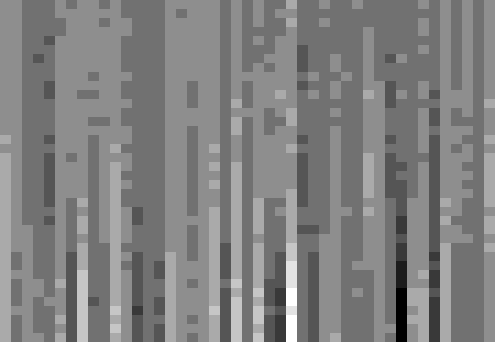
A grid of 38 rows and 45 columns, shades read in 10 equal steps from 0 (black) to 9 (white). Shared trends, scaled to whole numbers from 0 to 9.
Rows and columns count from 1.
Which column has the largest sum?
27
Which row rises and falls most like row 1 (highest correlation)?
3
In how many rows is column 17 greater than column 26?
19
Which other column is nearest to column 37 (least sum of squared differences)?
40
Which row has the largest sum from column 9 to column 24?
35
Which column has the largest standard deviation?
37
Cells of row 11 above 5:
2
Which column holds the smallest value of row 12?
36
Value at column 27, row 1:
6
